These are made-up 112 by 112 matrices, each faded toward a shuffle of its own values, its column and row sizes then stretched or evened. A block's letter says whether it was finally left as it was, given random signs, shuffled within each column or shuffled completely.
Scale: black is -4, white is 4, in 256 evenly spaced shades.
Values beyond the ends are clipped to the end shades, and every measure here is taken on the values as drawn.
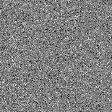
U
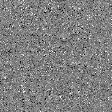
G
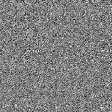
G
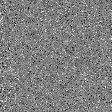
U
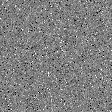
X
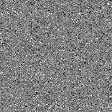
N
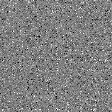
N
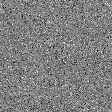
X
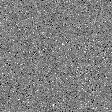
X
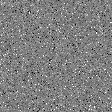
X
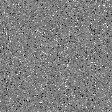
U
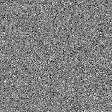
G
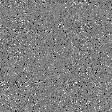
N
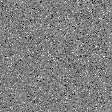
U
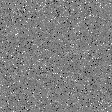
X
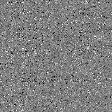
N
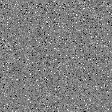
N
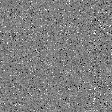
G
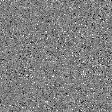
N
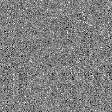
G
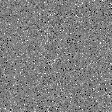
N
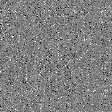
G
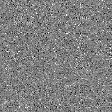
G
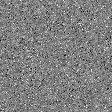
X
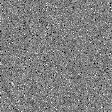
U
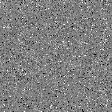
N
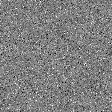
X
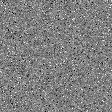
X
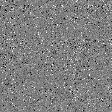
N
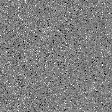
U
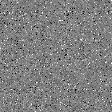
N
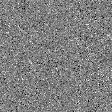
U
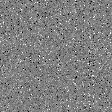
U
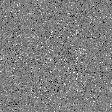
N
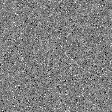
U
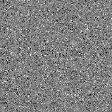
G
